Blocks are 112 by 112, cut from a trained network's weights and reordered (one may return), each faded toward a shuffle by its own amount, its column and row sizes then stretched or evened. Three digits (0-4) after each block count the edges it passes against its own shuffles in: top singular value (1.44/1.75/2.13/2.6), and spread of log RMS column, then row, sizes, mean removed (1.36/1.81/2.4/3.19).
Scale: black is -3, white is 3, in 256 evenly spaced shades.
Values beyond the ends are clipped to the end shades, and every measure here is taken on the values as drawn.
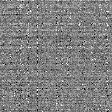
2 3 2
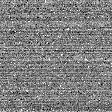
3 0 1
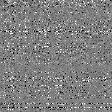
1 2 4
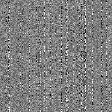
2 4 0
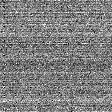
3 1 2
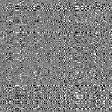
4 3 4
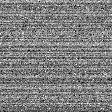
4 0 1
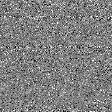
0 0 3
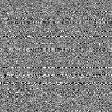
4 0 4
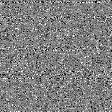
2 0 3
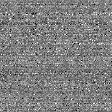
1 1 3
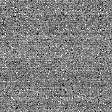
1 2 1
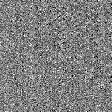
1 1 0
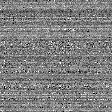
3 1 3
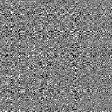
4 3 3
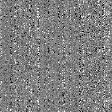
1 4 1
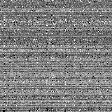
4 2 2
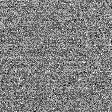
0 1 0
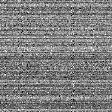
4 2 1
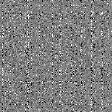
1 4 3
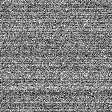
3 0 0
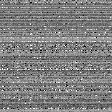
4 1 4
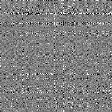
2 3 4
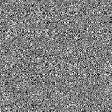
3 0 3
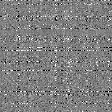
2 2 4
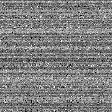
4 1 2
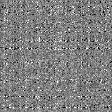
2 0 3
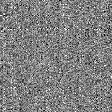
1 1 1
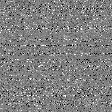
0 0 4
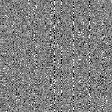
2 3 0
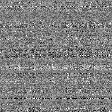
1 2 4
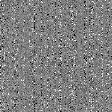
0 4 0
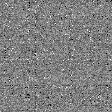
0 2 1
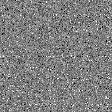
0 1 2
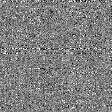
1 1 3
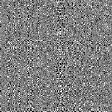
3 4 2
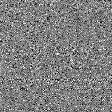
2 0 2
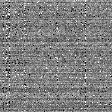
3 3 0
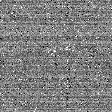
2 1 1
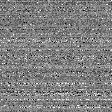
2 0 4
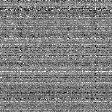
4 2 4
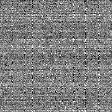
3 4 1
